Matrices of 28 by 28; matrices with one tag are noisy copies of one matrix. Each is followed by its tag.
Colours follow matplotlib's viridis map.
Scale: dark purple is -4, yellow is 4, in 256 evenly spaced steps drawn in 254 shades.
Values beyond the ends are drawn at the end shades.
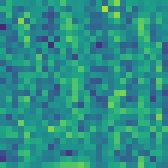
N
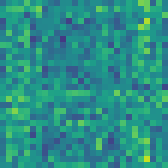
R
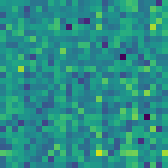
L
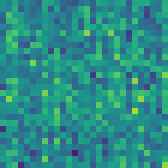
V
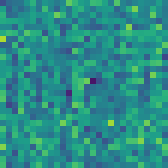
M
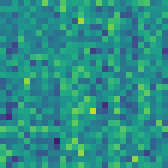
N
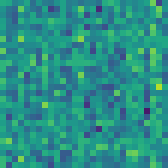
M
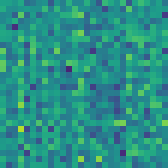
M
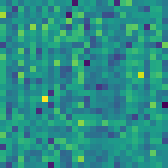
M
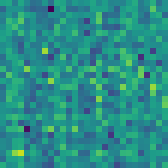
L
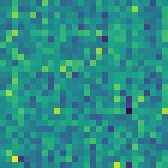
V
